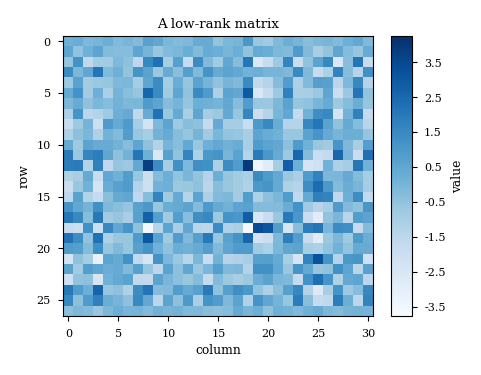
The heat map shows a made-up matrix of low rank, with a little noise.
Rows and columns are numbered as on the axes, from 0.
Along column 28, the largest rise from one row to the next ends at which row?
18
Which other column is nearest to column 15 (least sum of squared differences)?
10
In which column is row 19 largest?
8
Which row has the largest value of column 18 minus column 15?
12
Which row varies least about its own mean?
26
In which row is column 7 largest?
11
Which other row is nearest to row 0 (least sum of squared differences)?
6
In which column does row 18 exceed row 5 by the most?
19
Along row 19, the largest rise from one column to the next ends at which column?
3
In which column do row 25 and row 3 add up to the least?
25
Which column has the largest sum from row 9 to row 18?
27
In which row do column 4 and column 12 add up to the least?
2
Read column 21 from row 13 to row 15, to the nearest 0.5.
0.5 0.5 0
